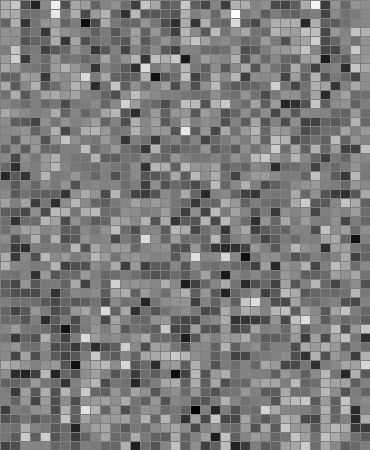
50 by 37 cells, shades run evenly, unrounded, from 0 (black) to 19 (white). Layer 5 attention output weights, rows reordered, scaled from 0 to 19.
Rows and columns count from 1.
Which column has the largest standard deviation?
19
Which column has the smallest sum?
2
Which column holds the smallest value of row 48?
8
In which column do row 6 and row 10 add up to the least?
10
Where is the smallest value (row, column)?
46, 20
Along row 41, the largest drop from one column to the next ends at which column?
14
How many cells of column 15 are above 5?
43
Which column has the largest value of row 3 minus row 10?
24
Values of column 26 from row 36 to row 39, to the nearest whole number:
4 12 9 11
